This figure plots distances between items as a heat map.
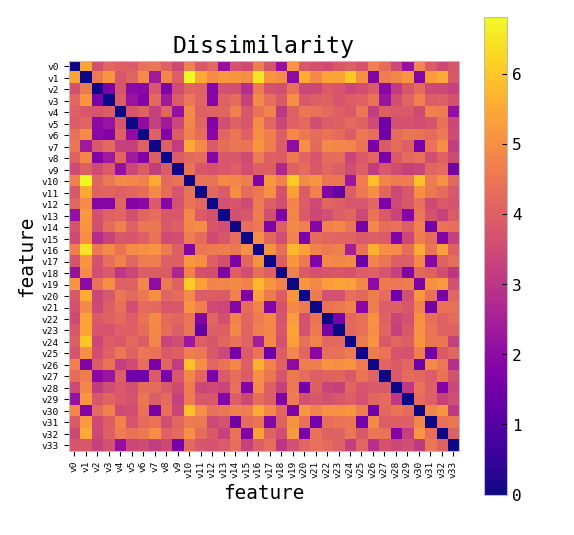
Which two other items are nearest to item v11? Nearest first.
v23, v22
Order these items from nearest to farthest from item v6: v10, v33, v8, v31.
v8, v33, v31, v10
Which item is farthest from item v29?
v1
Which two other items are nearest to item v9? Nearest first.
v33, v4
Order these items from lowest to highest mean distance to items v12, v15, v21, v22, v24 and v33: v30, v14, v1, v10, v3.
v3, v14, v10, v30, v1
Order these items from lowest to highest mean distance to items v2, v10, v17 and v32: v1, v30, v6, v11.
v6, v11, v30, v1
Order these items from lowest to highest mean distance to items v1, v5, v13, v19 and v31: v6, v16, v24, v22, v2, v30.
v30, v2, v6, v22, v24, v16
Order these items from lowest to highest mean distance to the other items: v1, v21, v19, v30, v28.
v28, v21, v30, v19, v1
